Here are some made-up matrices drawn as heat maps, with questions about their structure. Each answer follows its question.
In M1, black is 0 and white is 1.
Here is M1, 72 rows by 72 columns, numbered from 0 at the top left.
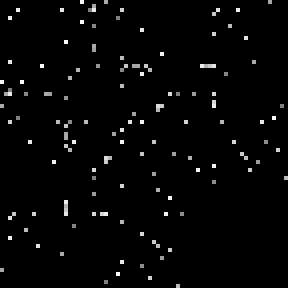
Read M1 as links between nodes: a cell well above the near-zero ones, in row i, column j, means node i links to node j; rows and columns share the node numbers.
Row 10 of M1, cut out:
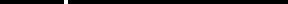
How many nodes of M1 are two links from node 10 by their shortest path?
9
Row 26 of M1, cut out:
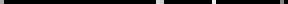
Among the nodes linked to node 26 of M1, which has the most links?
node 53
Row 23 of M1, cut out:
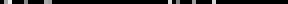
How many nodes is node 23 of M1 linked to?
9
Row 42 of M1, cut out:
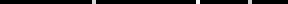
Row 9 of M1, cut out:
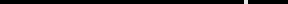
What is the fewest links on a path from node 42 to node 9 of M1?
6
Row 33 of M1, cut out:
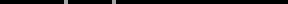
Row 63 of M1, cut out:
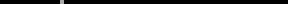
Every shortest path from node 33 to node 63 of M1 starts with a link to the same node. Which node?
node 16
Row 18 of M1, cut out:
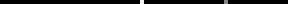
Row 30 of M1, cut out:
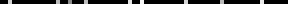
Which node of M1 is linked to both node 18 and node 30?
node 35
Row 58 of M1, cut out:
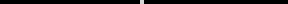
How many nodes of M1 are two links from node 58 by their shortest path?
5
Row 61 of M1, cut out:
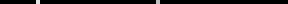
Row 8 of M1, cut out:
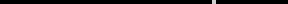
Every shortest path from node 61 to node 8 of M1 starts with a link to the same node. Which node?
node 39
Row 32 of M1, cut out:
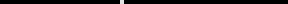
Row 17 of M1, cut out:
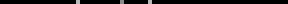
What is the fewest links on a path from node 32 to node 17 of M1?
2
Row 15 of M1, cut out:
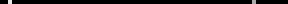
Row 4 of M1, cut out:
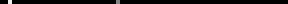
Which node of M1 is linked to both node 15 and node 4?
node 2
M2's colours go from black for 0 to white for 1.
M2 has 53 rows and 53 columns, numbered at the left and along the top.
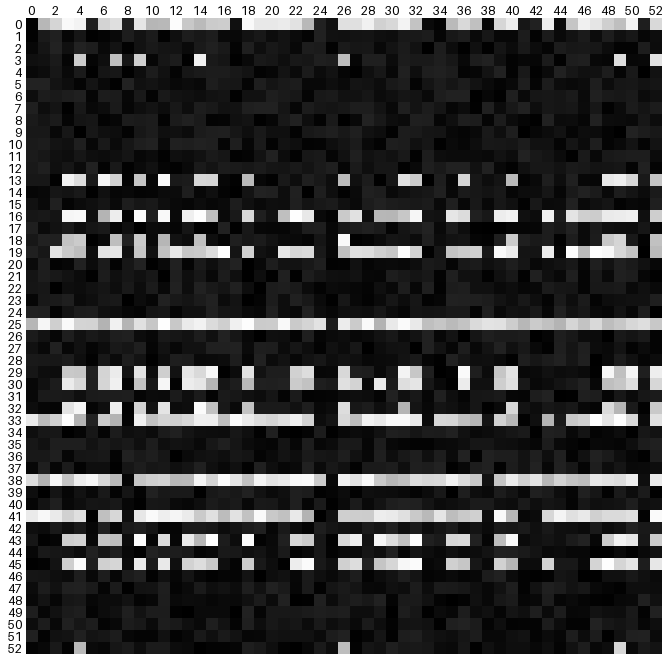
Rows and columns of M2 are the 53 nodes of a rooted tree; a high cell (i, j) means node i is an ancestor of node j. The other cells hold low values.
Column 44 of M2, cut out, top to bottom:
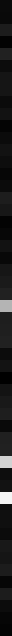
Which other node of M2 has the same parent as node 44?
33
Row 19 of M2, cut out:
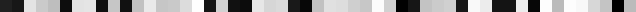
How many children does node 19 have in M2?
5
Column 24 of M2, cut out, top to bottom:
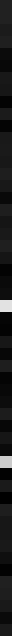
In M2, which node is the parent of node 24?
38
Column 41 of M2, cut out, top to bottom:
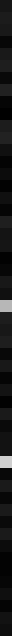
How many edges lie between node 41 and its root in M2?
2
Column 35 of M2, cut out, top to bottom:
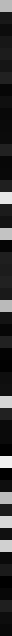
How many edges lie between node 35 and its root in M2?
9
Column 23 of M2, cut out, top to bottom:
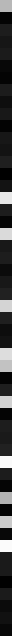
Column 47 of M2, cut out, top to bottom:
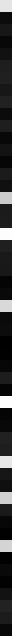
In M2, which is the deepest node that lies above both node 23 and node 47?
45
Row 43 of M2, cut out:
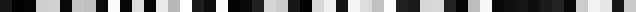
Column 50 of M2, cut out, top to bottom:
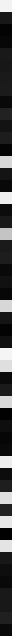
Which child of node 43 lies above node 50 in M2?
30
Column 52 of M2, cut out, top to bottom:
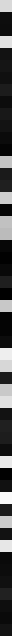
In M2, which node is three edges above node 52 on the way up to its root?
32
